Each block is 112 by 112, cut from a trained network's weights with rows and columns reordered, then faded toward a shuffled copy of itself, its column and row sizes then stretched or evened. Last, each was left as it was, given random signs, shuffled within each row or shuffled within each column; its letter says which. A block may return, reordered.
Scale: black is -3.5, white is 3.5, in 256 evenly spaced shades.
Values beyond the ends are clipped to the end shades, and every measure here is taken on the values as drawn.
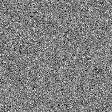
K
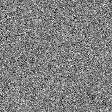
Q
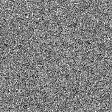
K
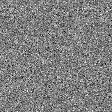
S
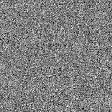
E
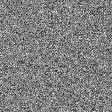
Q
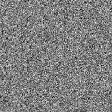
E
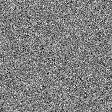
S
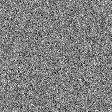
S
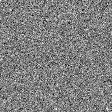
S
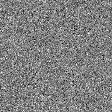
Q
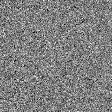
Q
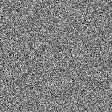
E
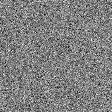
S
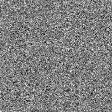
E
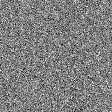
S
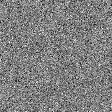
S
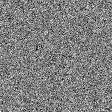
S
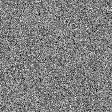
K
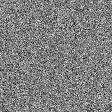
S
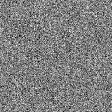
E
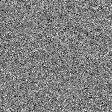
S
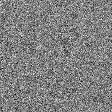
Q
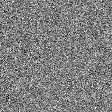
K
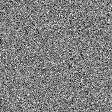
K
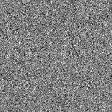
E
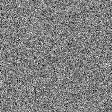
K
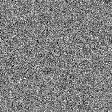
E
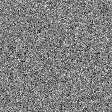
S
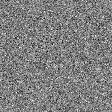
S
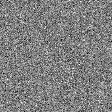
K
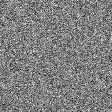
K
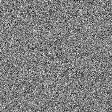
Q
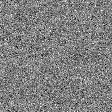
S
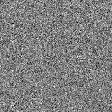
E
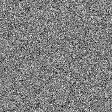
K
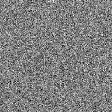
E
